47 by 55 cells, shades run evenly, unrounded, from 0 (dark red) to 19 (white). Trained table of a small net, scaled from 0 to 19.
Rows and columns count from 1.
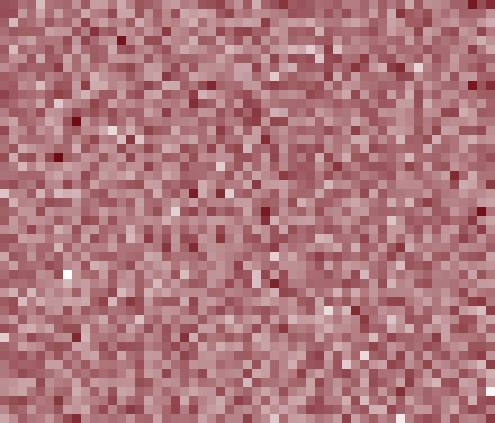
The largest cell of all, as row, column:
31, 8
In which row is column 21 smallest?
38
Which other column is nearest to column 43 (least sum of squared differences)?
47
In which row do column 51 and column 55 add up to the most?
44
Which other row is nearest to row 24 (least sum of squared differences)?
17
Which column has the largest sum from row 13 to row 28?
20
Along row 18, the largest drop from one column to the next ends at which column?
37
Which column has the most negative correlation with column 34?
48
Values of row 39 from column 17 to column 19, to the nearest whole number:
9 8 7
